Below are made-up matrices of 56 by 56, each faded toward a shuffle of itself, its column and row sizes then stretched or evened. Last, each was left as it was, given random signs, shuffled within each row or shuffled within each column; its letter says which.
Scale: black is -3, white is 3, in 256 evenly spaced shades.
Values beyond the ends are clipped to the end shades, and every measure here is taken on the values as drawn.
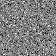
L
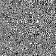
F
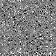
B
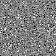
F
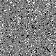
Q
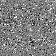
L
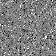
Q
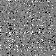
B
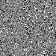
Q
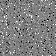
Q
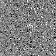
Q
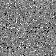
L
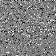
L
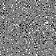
F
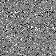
L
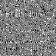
F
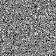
Q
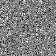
Q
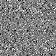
L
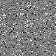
F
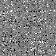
B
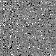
B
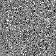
Q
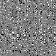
F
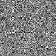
F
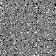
B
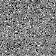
L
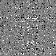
B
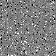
Q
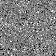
L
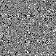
B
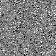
Q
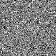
L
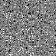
F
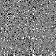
F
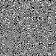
F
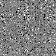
B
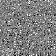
F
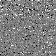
L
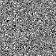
B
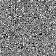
L
